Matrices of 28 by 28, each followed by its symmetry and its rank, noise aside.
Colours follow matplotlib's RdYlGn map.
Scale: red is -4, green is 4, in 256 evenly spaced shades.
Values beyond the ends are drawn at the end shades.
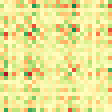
antisymmetric, rank two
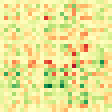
no symmetry, rank four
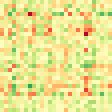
no symmetry, rank three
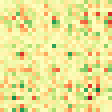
antisymmetric, rank four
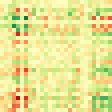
no symmetry, rank two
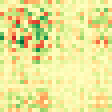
no symmetry, rank three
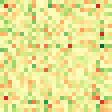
symmetric, rank four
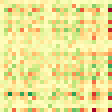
no symmetry, rank two
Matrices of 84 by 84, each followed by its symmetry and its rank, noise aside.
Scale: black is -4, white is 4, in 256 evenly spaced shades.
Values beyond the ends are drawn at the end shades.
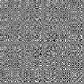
symmetric, rank six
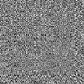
antisymmetric, rank eight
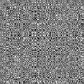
symmetric, rank six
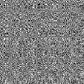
antisymmetric, rank eight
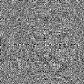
no symmetry, rank twelve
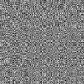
antisymmetric, rank eight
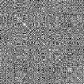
symmetric, rank eight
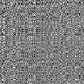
antisymmetric, rank six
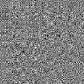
antisymmetric, rank twelve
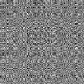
no symmetry, rank six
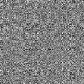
no symmetry, rank eight
